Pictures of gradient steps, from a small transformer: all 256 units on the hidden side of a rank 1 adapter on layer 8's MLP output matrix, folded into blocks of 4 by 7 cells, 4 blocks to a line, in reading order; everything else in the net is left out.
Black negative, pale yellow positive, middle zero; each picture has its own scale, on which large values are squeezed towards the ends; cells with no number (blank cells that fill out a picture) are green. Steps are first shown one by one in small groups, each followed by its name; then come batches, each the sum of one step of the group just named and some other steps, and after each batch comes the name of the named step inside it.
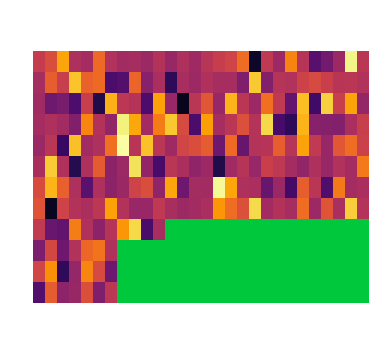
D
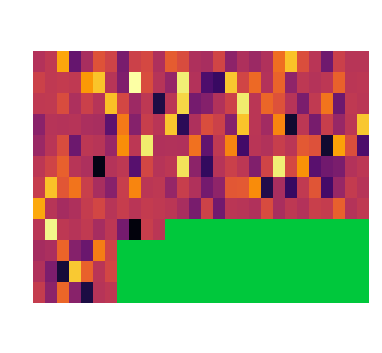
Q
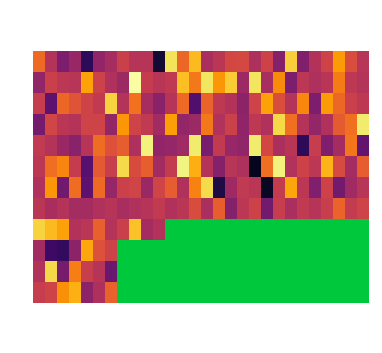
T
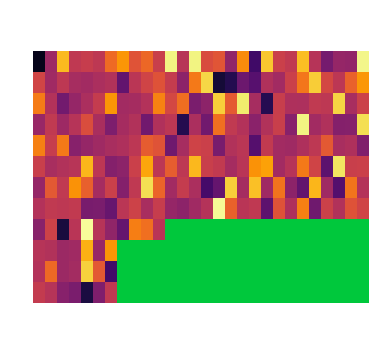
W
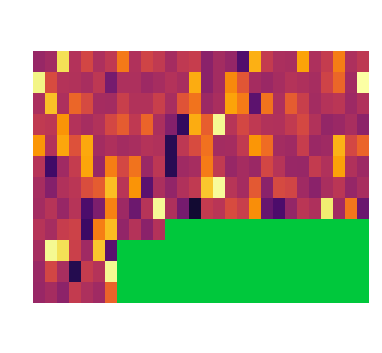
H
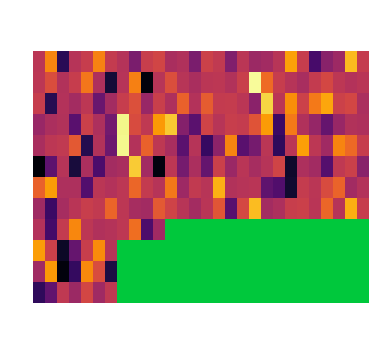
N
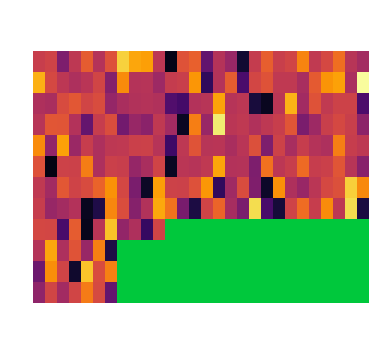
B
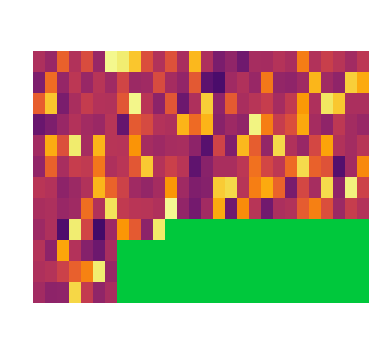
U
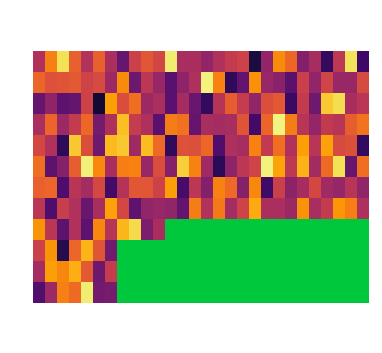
D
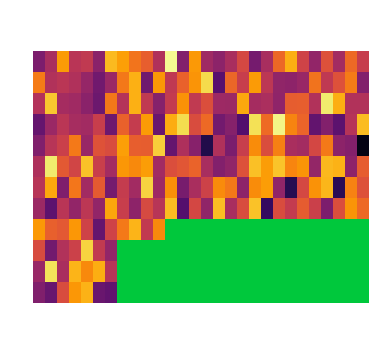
U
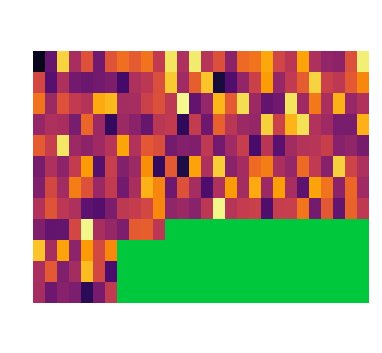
W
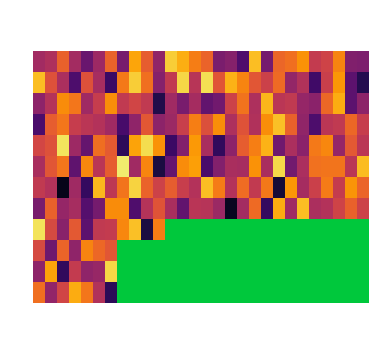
T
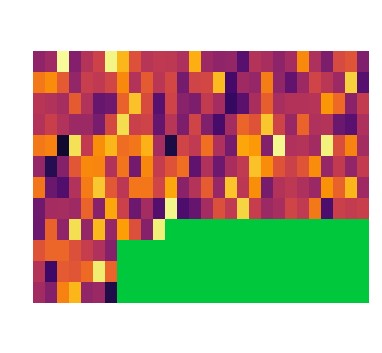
U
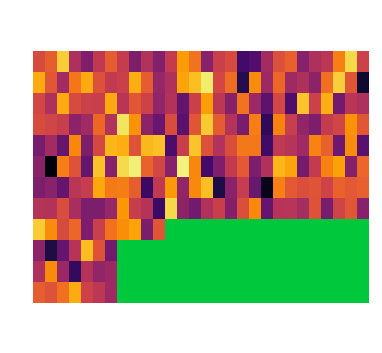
T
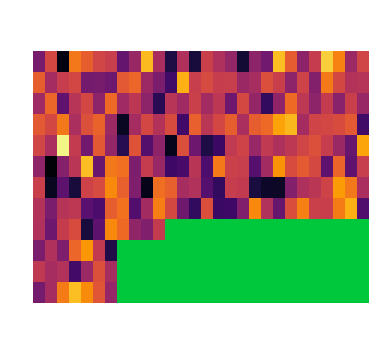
B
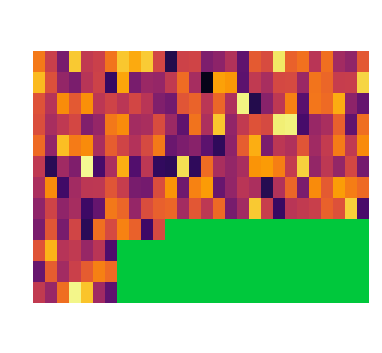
B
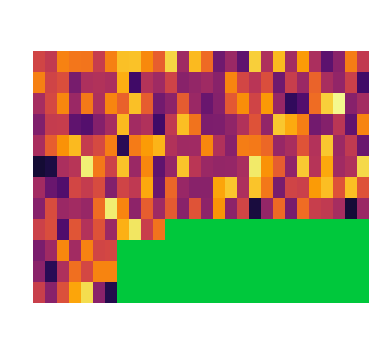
U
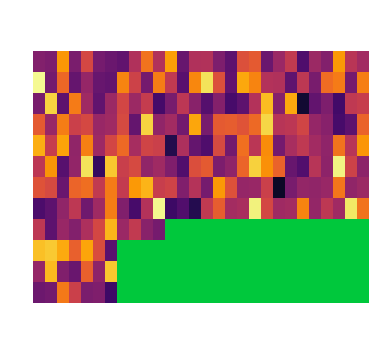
H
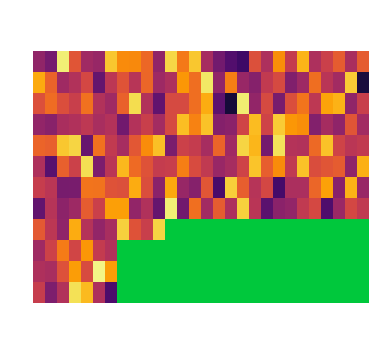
U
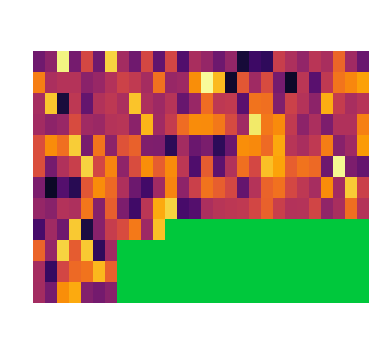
U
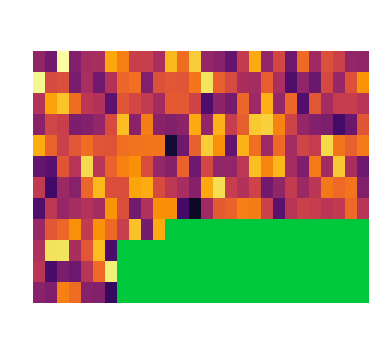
H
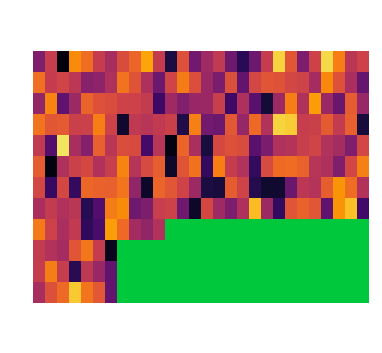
B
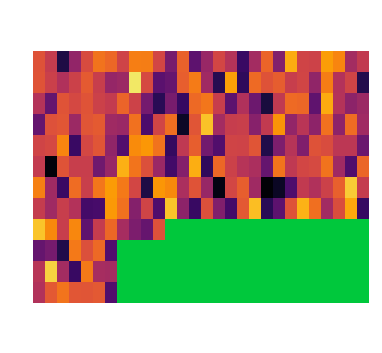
B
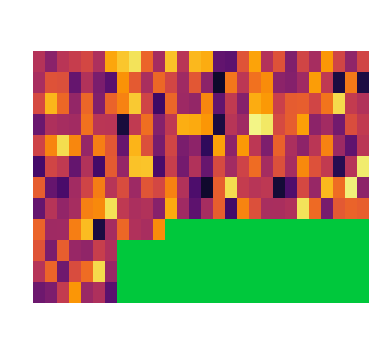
U
